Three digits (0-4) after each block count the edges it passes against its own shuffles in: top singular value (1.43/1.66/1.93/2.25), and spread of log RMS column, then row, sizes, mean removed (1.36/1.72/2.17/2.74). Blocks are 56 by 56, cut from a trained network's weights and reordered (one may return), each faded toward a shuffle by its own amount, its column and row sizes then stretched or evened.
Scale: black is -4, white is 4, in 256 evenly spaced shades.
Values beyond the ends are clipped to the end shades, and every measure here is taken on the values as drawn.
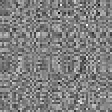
4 2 1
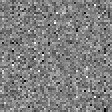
0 2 0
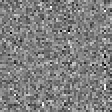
0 3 2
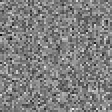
2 1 0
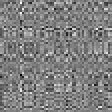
4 3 4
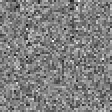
1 2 0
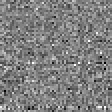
3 1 2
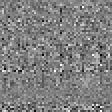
2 2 4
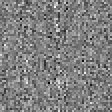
1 3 1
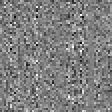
2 4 0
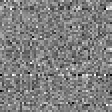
3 0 2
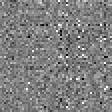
2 2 2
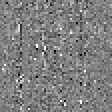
0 3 0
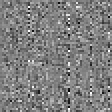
1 4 2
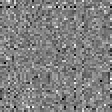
3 2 1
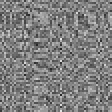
4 1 0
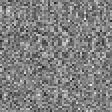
3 0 0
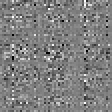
0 4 4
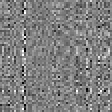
4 4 0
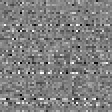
1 1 4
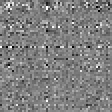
0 3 4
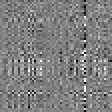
4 4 2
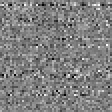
0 1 4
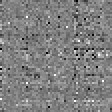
1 3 2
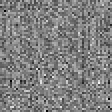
2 1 0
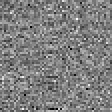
2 0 0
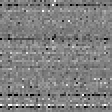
4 1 3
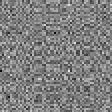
4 0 2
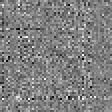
2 3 3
